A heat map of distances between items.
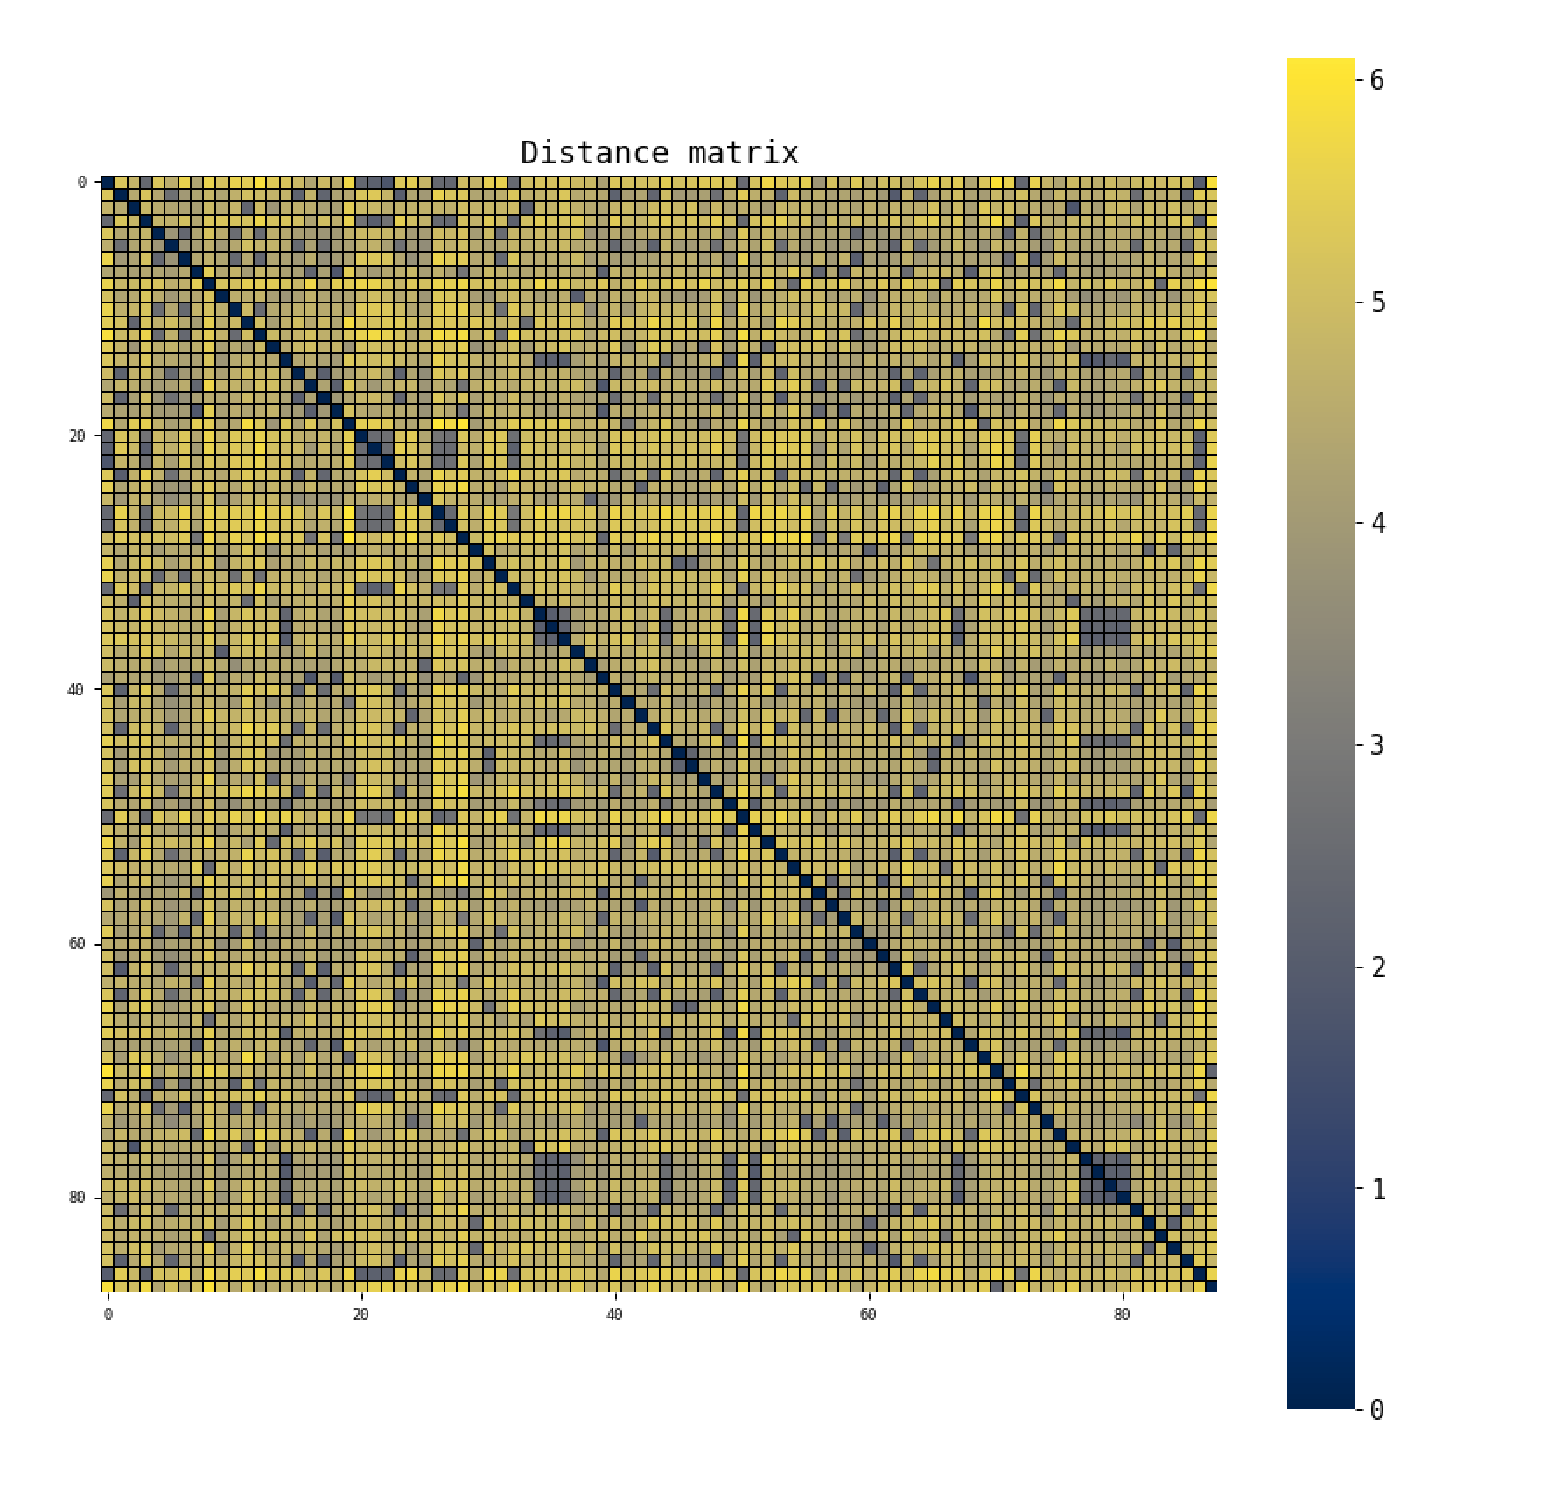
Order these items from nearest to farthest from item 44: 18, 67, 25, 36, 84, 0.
67, 36, 25, 18, 84, 0
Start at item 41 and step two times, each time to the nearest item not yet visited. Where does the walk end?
19
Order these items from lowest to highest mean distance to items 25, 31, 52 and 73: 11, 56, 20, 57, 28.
57, 11, 56, 20, 28
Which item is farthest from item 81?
28
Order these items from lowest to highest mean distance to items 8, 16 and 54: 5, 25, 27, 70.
5, 25, 27, 70
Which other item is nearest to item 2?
76
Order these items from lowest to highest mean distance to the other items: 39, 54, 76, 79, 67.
39, 79, 67, 76, 54
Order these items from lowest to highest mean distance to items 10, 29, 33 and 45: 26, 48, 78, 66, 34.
78, 66, 34, 48, 26
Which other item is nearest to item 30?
45
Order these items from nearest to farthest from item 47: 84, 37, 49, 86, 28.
49, 84, 37, 86, 28
